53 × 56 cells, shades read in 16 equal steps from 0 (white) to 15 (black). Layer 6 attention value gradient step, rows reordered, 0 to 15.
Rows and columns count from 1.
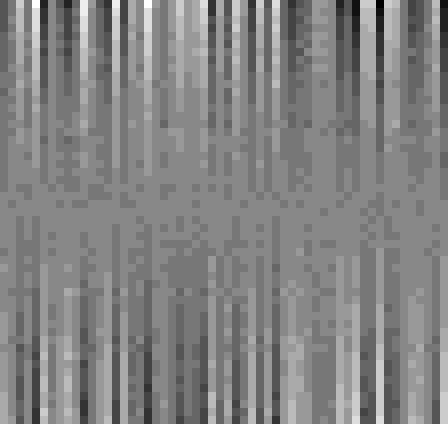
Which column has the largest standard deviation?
48
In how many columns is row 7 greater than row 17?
19
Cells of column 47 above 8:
12
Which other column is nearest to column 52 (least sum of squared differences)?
27
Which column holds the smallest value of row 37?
9
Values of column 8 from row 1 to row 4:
10 9 9 8
